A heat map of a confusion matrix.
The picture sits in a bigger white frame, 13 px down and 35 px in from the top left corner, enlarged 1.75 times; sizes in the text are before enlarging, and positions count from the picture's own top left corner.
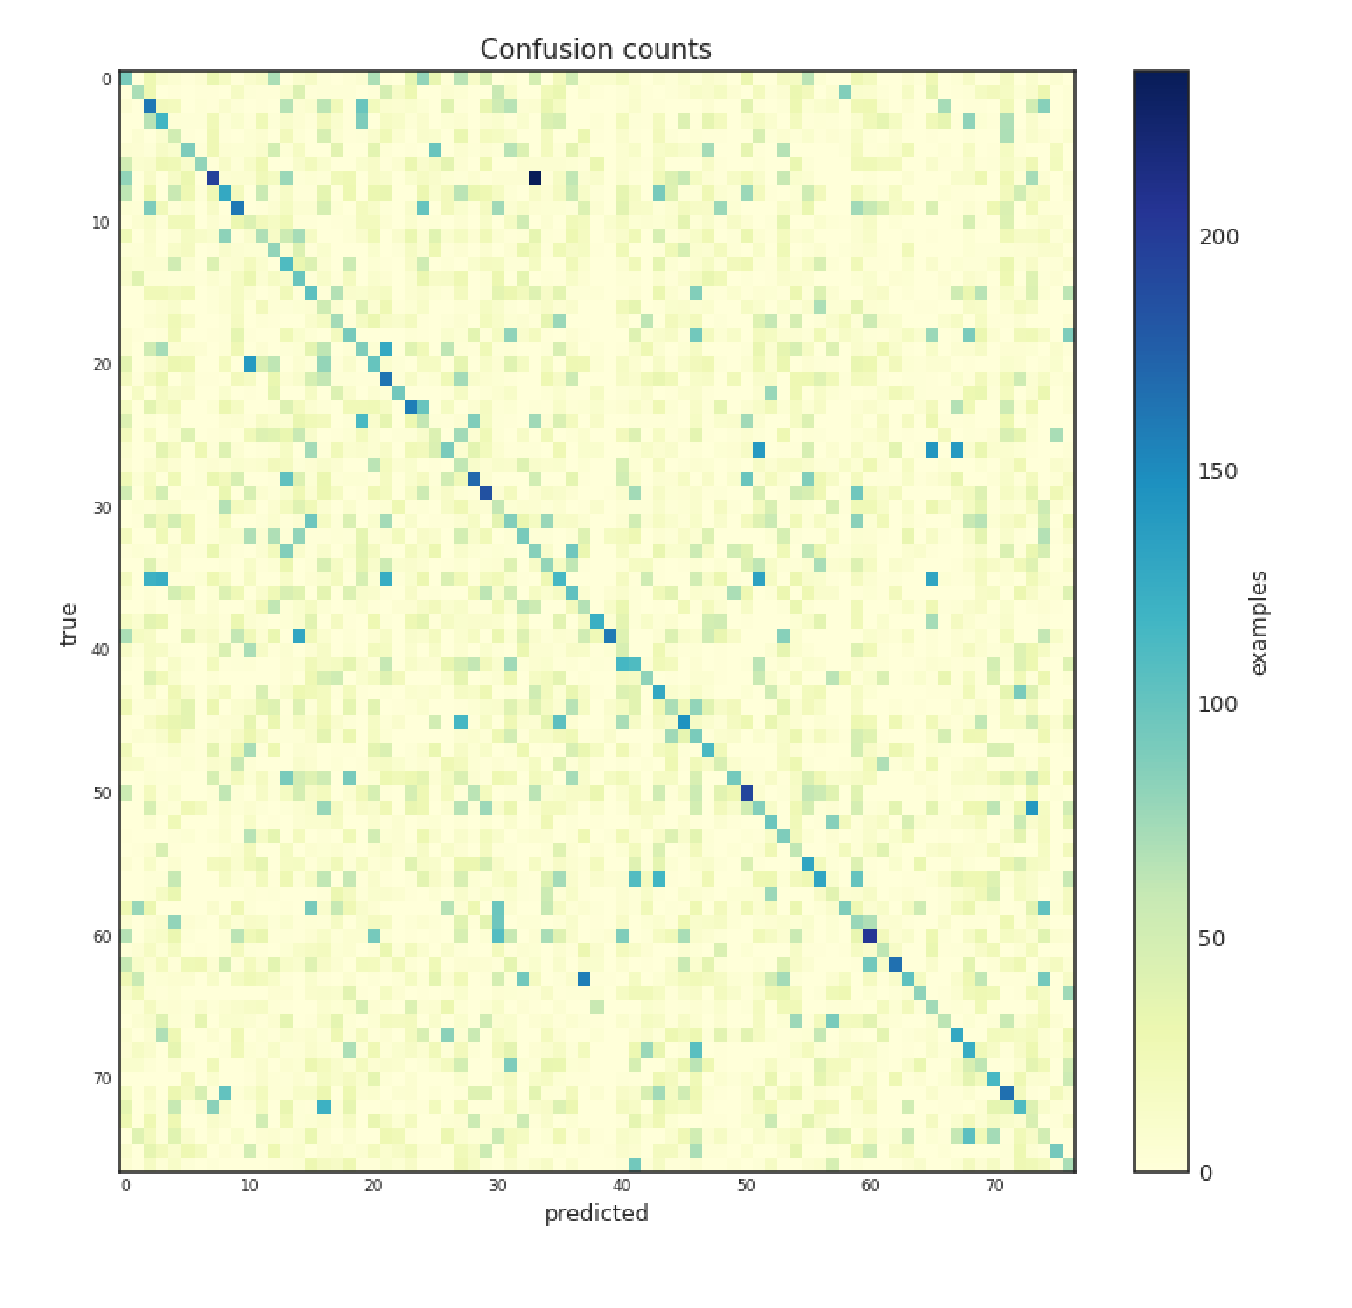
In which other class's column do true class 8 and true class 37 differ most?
43
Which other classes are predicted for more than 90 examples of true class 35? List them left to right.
2, 3, 21, 51, 65
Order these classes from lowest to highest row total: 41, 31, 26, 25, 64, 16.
16, 64, 25, 41, 26, 31
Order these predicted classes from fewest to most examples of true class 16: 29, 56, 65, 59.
65, 29, 59, 56
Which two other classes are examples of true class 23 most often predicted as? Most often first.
24, 67
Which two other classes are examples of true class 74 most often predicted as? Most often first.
68, 70
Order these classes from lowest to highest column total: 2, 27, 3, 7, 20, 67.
67, 7, 3, 20, 2, 27
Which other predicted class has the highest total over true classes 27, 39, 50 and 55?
14
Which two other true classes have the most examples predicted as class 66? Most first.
2, 46
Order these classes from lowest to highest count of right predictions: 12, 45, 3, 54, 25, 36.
25, 54, 12, 36, 3, 45
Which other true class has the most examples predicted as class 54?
66
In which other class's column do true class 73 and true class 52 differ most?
57
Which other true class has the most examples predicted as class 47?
5
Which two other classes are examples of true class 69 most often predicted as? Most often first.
31, 46
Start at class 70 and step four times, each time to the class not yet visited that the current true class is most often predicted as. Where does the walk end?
10
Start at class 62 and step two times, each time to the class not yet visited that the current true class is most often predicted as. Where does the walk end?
30
